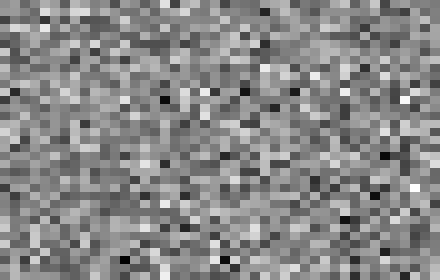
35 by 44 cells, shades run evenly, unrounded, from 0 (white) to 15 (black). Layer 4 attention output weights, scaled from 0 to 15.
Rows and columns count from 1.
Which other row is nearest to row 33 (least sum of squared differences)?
8
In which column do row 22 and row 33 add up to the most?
13
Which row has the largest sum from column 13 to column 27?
25
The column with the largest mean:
36
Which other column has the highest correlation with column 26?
4
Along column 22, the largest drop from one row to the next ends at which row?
31
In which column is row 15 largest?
35
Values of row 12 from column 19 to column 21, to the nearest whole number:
2 9 1
